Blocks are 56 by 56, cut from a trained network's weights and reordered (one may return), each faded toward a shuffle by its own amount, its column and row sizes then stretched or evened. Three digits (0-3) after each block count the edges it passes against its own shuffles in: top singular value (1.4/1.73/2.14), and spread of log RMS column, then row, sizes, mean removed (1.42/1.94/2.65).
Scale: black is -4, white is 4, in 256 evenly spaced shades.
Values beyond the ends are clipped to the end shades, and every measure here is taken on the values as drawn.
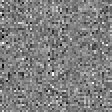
2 2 1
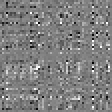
2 3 3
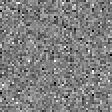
0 1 0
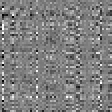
3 3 2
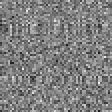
3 1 1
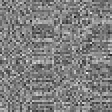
3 0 1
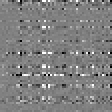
3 2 3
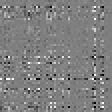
2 3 3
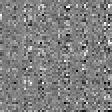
2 3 2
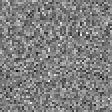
2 0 0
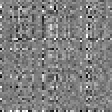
3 3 2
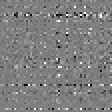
1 2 3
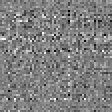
2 1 3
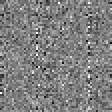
2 2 0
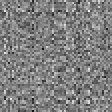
3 2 1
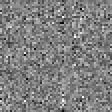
0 2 1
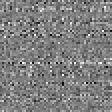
2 0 3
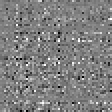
0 2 3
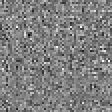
1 2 2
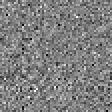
1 0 1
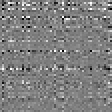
3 2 3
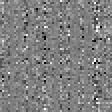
0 3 1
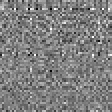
3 0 2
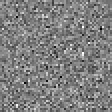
1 1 0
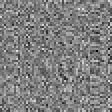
3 2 0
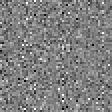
0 2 0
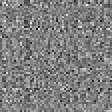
2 0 2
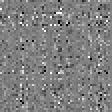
0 3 2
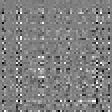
3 3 3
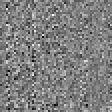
0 3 0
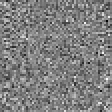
2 2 0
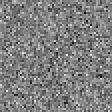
0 1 0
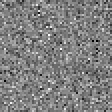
0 0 0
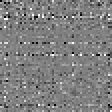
1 2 3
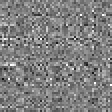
3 1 2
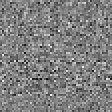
2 0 2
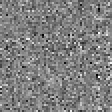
0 2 1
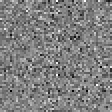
1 1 1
